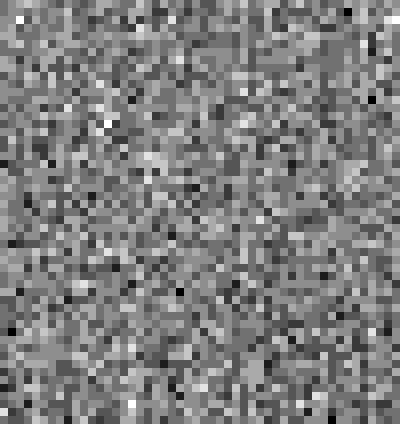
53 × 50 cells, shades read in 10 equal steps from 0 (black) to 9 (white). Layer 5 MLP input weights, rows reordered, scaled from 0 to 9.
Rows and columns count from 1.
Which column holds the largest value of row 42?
47
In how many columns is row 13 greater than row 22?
19
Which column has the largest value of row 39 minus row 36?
17
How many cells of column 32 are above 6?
3
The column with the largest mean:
31
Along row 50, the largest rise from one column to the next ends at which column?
40
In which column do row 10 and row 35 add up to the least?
41
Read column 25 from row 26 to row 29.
2 5 2 5
